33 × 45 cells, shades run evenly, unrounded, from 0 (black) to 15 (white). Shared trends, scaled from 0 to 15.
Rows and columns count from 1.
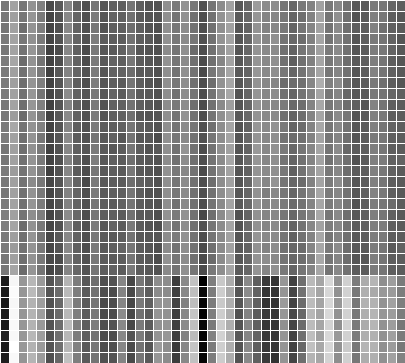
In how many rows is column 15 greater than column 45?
25
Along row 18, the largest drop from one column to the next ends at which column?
27
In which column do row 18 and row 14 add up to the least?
6
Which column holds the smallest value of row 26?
23
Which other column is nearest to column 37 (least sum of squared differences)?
39
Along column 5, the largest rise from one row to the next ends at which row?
26
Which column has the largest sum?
2
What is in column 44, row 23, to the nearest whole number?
5
